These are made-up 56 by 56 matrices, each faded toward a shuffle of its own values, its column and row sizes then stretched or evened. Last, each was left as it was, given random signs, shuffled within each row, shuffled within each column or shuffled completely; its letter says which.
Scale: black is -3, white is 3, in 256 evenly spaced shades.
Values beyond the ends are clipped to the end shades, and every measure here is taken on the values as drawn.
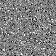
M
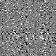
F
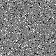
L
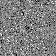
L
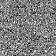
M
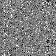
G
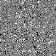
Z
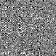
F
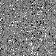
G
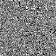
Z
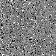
G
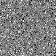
G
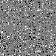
F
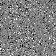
G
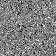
L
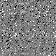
Z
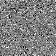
M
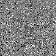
Z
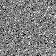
L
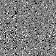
Z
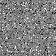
M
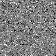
M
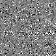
Z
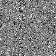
G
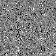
Z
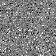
M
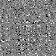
F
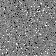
L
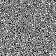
L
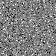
L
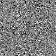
Z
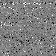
M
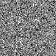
G
